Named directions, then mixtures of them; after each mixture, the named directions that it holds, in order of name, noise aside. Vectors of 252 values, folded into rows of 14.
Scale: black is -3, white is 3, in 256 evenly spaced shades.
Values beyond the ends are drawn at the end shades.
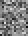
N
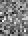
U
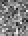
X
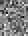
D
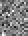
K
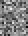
N.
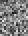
U, X.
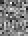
D, N.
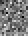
D, X.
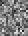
N, U, X.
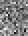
D, N, U.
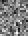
U, X.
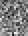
X.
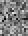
K, U.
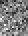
D, X.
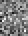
U.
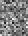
N.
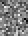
N, X.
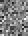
K, U.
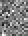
K.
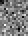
D, U, X.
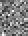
K.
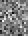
U.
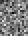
D, U, X.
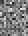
D, N, U.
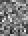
U.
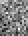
D, X.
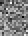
D.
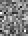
U.
